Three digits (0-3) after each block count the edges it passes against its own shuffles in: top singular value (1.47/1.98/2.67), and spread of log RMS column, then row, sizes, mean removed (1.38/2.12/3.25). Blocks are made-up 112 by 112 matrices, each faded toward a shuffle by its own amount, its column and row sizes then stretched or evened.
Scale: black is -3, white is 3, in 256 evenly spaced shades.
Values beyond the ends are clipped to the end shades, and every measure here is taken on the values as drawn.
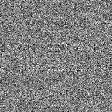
1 0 1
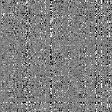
2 3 2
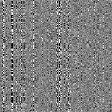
3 3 0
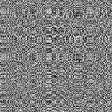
3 2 2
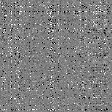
2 2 2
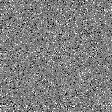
1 0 1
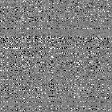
1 2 3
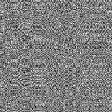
3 0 2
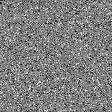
0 0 1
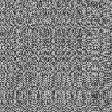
3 1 1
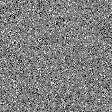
0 1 0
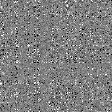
1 2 2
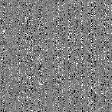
0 3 1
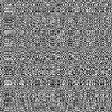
3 1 3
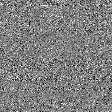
0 0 2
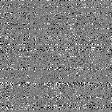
0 2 3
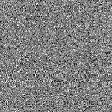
2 0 1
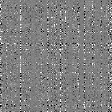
2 3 2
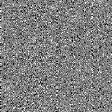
2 2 0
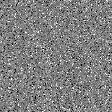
1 1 0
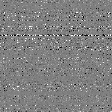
1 1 3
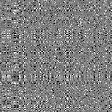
3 2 2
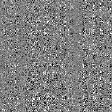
1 3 2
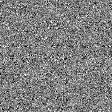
0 0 2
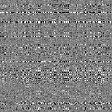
3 2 3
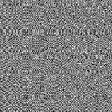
3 1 1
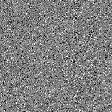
2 1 0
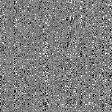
0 3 2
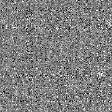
1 2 2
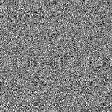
2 0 1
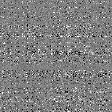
0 2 3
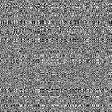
3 1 3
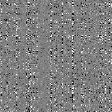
2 3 2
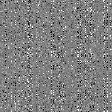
2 3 1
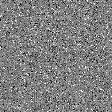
0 1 0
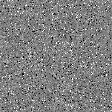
0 1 1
